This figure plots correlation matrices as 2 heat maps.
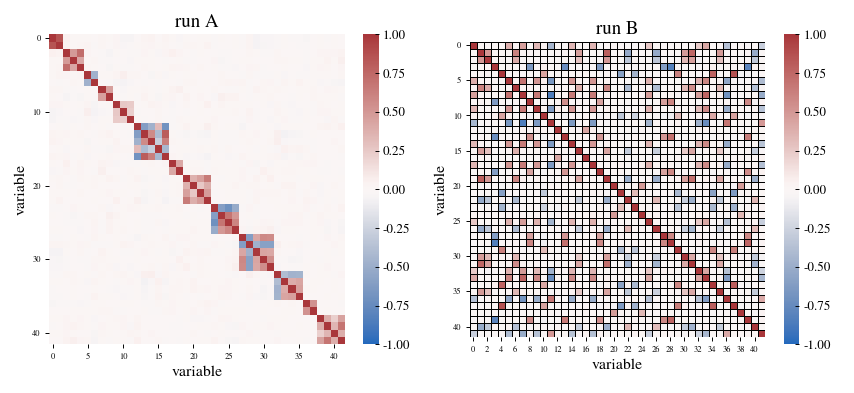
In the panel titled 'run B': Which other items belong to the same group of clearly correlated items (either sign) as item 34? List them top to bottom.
4, 10, 21, 23, 29, 37
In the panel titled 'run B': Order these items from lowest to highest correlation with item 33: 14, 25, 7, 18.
18, 25, 14, 7
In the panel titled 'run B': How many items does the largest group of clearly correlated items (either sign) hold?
12
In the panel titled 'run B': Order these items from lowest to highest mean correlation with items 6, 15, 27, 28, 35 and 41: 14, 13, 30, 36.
14, 36, 30, 13
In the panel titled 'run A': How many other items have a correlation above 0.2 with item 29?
3
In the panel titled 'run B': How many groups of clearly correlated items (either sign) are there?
6
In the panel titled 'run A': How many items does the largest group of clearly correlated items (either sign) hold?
5
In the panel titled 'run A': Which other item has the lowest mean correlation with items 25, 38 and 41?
23
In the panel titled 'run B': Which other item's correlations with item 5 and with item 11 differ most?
7
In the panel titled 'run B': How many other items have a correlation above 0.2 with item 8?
5
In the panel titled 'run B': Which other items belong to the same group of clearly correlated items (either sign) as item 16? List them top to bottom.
12
